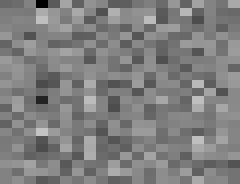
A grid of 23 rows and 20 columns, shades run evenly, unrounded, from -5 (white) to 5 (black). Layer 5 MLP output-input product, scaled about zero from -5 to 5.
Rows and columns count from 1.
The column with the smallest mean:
8
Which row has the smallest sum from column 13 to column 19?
13
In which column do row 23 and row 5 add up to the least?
17
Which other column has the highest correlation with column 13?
5
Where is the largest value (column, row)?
4, 1
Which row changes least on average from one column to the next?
15
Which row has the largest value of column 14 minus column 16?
2
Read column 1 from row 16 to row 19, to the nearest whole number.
1 0 0 0
